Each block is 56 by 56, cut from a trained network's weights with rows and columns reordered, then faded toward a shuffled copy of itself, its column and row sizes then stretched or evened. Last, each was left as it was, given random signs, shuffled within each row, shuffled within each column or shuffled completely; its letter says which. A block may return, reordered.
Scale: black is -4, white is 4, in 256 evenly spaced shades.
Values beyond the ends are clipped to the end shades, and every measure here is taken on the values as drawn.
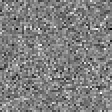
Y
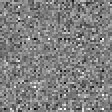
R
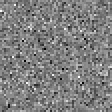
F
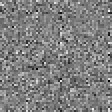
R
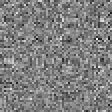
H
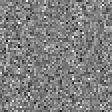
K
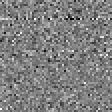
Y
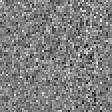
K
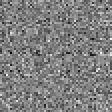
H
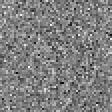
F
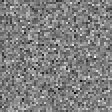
F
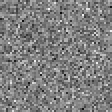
F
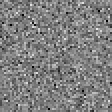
F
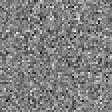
H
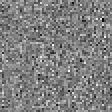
K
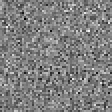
Y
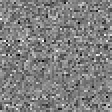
Y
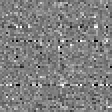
H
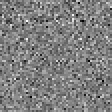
Y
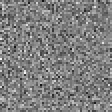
K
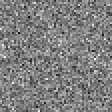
F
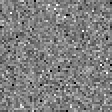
F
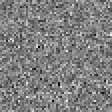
Y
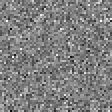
Y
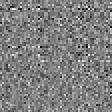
H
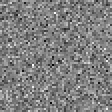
F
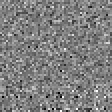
Y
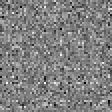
R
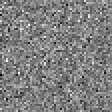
K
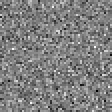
F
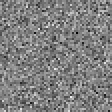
F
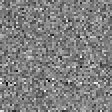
Y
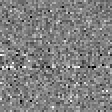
Y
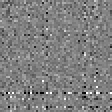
H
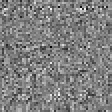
H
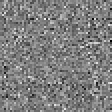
R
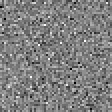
Y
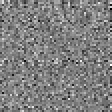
H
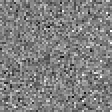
F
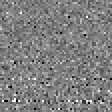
Y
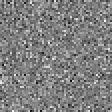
Y
